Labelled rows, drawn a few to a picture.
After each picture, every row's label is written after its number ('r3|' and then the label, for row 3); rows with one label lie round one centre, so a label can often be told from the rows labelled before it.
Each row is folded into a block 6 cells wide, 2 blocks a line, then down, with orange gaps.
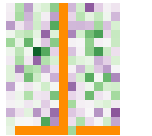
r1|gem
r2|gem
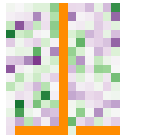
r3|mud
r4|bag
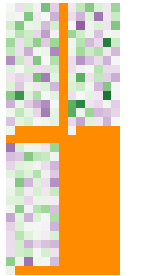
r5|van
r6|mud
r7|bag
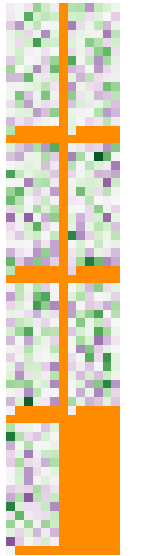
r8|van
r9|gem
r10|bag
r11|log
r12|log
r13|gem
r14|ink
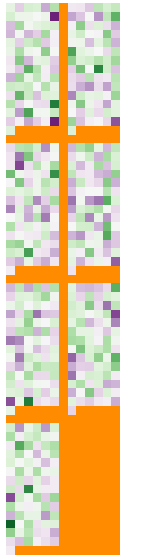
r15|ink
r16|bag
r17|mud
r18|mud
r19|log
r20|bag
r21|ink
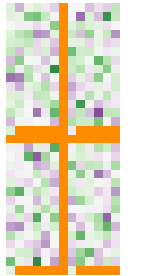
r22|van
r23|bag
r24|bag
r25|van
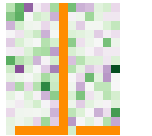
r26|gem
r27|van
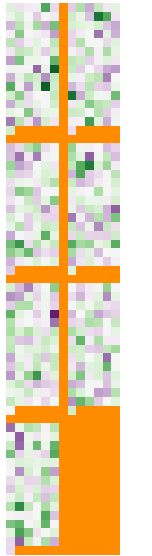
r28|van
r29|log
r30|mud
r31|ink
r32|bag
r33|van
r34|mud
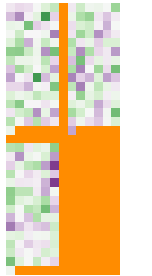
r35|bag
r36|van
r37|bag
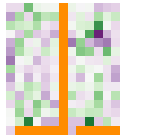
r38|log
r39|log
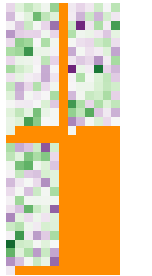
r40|log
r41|mud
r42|ink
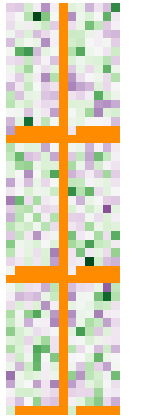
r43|log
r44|bag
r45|ink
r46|log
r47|bag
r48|log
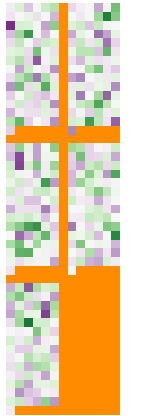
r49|gem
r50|log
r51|mud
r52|gem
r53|gem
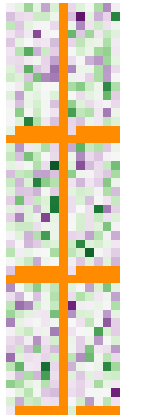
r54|log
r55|mud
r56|van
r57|mud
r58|mud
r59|gem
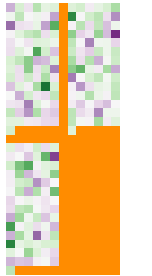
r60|gem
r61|bag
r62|ink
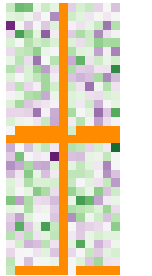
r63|gem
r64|van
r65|gem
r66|bag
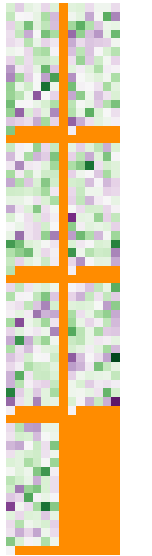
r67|ink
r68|ink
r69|mud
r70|ink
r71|van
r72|bag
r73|gem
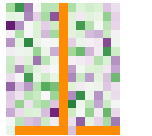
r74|gem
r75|ink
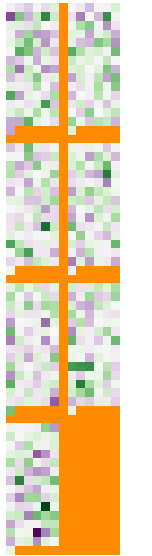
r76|log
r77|bag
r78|mud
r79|ink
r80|ink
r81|mud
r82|van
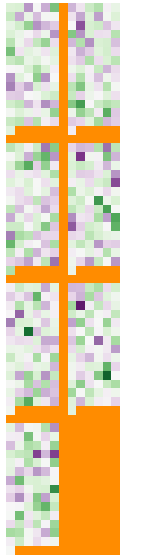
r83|bag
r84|mud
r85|ink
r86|bag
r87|log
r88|mud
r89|van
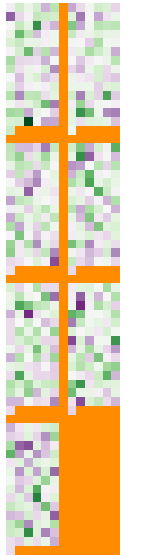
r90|log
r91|mud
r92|ink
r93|gem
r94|ink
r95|mud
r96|mud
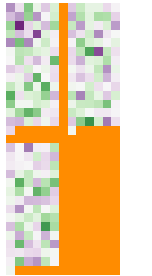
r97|mud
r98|log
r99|gem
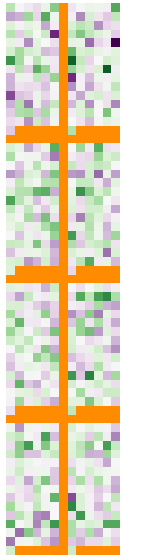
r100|bag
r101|bag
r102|gem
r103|log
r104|bag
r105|log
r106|ink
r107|ink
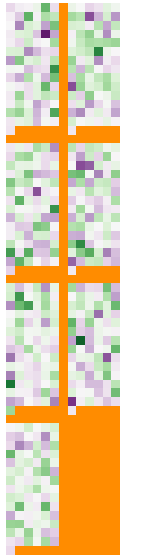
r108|van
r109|gem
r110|van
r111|mud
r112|ink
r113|van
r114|mud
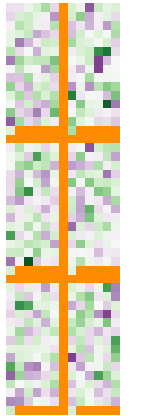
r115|van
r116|gem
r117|log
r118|gem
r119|ink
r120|van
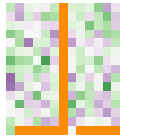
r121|bag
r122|ink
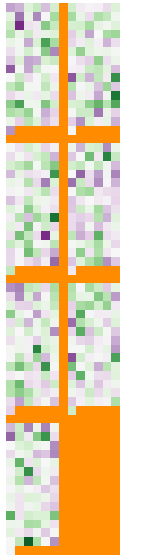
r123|mud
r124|ink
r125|ink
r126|log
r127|mud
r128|ink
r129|log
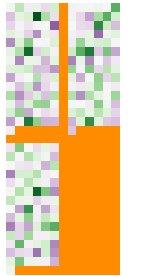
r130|log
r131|log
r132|gem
